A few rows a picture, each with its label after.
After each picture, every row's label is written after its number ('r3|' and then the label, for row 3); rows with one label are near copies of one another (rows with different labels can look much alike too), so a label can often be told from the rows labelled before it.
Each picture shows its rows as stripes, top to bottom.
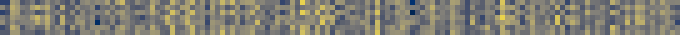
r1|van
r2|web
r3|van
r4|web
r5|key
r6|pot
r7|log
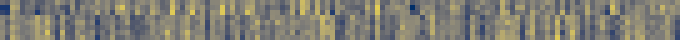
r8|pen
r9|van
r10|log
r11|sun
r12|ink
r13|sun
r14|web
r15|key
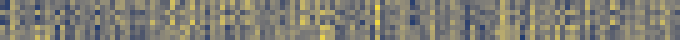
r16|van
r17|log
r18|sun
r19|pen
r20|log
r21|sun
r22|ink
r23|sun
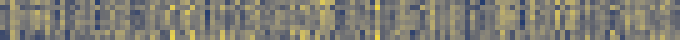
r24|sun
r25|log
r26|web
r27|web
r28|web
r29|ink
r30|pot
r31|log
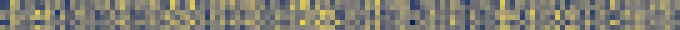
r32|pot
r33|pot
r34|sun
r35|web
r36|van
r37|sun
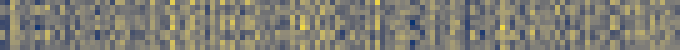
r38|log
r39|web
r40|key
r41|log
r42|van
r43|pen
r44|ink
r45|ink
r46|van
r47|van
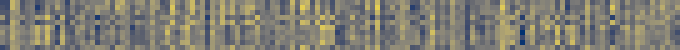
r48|pot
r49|pen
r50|log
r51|ink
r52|pen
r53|sun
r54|web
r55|web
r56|web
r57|pen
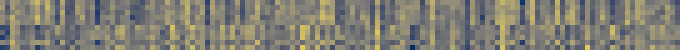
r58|web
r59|ink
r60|ink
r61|sun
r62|key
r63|pen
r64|pen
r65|van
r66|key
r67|van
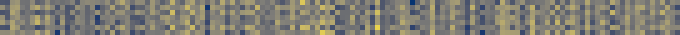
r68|van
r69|ink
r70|log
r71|ink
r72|sun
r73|log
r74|sun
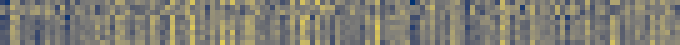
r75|van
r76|web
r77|ink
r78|pot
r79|log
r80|log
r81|log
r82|log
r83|pen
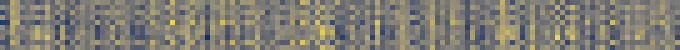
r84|pen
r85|web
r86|pot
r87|ink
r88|log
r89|sun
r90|sun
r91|key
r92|pot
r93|ink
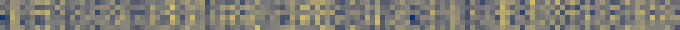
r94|key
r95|pen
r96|web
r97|van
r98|pen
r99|ink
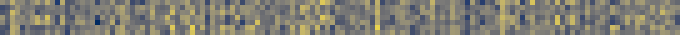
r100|sun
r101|van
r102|log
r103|web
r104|key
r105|log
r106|pot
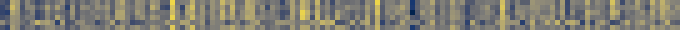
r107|log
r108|pot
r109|van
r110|pen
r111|sun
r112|van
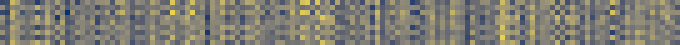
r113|pen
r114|ink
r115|pot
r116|sun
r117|ink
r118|pen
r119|ink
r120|pen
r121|web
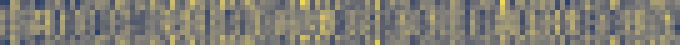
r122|pen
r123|pen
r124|web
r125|sun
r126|ink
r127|key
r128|ink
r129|pen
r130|log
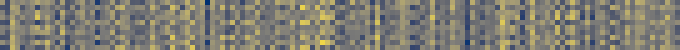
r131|ink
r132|van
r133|key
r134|sun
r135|pen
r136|web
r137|key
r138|log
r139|sun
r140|pot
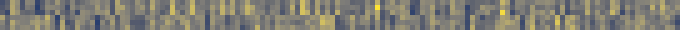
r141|pen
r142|log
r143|pen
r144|sun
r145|web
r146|ink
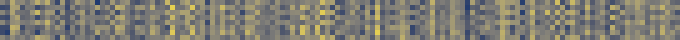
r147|web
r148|log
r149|sun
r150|van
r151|web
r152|pot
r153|log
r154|sun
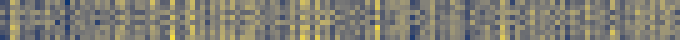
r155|pot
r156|log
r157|ink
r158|van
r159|ink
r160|pot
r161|log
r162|pen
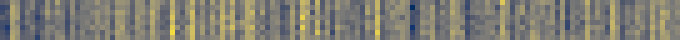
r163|pen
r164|van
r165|pot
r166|log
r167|log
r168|van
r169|log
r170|log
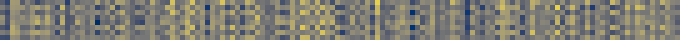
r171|log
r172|key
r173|van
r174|ink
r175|ink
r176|van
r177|key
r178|van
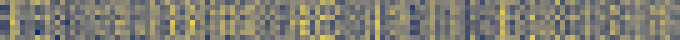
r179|web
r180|van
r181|pen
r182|sun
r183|pot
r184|log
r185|pen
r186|sun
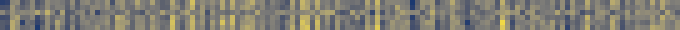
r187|van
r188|van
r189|ink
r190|van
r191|pen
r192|pen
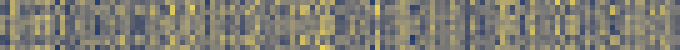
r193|key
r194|pot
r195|log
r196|web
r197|ink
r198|ink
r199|sun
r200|van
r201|van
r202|sun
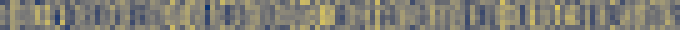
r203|pen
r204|web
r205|sun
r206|sun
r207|sun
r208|pot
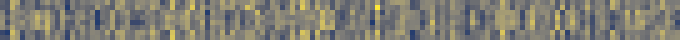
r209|pot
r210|log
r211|ink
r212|key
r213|ink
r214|web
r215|pot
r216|pot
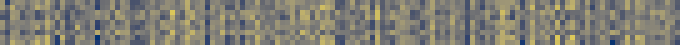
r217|ink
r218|sun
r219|pen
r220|pot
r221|ink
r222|ink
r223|pen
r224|key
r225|web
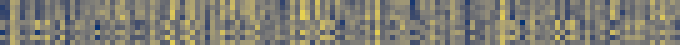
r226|van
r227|van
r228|pen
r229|pot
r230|web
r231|key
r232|log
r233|web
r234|pot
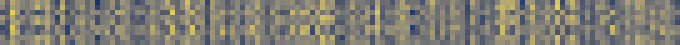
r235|web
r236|key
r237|pot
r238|sun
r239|key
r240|pot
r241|pot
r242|key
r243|key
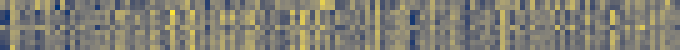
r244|sun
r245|sun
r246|pot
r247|van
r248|van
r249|key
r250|pot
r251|log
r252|van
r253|pot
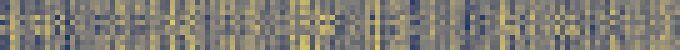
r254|pot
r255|pot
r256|log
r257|sun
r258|pot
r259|sun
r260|sun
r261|pot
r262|pen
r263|pot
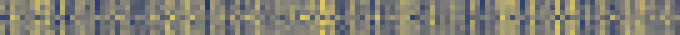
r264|key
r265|ink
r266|sun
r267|pot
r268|sun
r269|key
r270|key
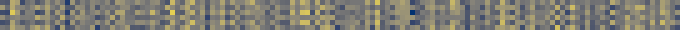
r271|pot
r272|web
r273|pot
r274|key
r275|pot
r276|web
